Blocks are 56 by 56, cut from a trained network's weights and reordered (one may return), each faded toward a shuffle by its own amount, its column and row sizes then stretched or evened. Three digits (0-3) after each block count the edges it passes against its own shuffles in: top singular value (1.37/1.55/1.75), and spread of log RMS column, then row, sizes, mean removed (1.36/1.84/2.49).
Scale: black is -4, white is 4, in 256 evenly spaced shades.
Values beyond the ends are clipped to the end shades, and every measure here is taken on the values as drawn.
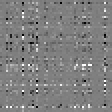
3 3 3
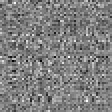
3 2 2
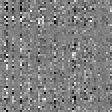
1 3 2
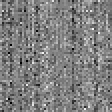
3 2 1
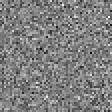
1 0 1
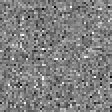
1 1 1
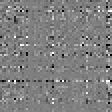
2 3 3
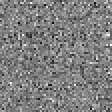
0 1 1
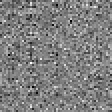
1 2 1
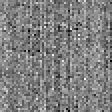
3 1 1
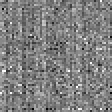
3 0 2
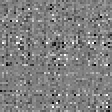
1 1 3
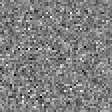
0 0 2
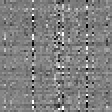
3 3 0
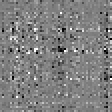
2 3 3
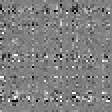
1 3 3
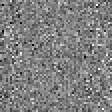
0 2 0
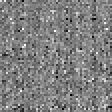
1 1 1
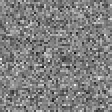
2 0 1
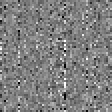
1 3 0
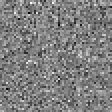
1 1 0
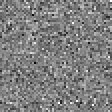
0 0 1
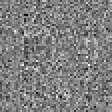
3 2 0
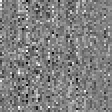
2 3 0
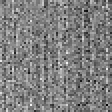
3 1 0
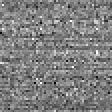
3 1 1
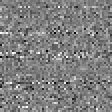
2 1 3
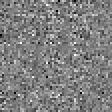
0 2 2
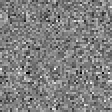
0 1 2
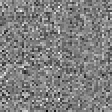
3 2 0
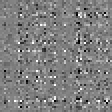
0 3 3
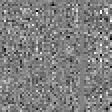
2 3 2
